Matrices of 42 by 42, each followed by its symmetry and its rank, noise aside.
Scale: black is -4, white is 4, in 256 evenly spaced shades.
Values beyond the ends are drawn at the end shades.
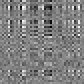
no symmetry, rank one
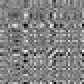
symmetric, rank two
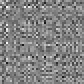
symmetric, rank three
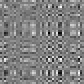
no symmetry, rank two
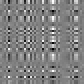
no symmetry, rank one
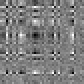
symmetric, rank one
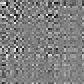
no symmetry, rank three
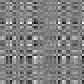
no symmetry, rank one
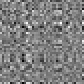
antisymmetric, rank two
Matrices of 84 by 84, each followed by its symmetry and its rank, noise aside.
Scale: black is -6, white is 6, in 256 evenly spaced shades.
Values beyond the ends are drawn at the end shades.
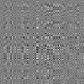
no symmetry, rank three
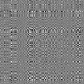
antisymmetric, rank two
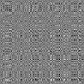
no symmetry, rank three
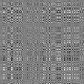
no symmetry, rank two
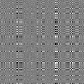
no symmetry, rank one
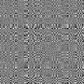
antisymmetric, rank two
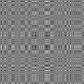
symmetric, rank one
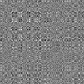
symmetric, rank three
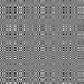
no symmetry, rank one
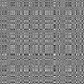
symmetric, rank one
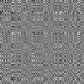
no symmetry, rank two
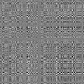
no symmetry, rank three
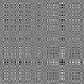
symmetric, rank one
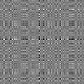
no symmetry, rank two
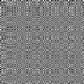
no symmetry, rank two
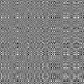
no symmetry, rank two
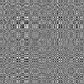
symmetric, rank two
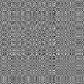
antisymmetric, rank two
